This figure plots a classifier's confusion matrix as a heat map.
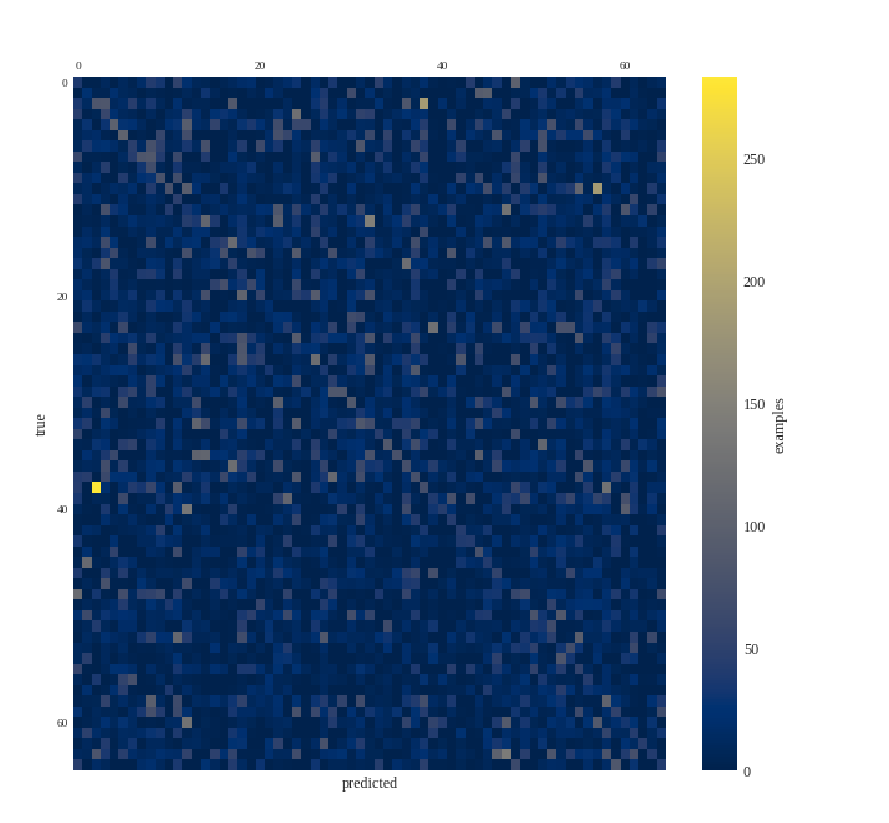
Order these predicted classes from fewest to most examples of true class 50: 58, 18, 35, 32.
35, 58, 18, 32
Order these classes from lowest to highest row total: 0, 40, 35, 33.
33, 0, 40, 35
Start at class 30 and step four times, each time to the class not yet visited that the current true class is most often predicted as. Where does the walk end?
24
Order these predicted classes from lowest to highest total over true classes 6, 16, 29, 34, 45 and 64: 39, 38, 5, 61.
39, 61, 5, 38
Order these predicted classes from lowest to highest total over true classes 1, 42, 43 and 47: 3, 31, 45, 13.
13, 31, 3, 45
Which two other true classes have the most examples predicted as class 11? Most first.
52, 38
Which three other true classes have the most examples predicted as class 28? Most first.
37, 29, 16
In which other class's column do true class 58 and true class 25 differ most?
8
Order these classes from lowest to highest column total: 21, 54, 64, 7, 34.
21, 7, 54, 34, 64
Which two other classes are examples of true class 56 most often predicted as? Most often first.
6, 5
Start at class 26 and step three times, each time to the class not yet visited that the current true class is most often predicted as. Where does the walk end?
2
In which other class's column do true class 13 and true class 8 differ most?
32
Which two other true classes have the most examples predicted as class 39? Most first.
23, 46
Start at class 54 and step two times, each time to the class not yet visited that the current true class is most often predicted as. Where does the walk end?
61
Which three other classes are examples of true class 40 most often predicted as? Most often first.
12, 60, 36
